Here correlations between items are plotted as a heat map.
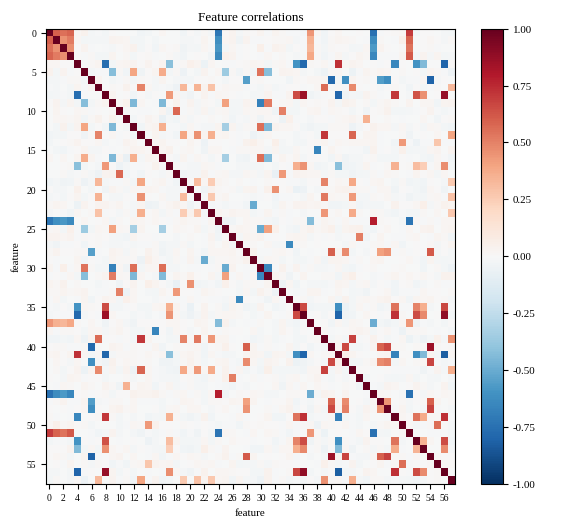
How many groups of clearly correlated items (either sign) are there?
13
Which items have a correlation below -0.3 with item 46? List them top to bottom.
0, 1, 2, 3, 37, 51
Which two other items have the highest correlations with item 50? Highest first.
55, 14
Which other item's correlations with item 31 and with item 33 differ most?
30
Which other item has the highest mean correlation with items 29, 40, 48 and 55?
54
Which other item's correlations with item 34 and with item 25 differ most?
27
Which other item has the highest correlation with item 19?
39
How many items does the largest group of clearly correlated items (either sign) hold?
10
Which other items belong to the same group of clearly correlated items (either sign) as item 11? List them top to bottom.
45
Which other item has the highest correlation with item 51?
0
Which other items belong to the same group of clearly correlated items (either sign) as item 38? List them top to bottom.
15
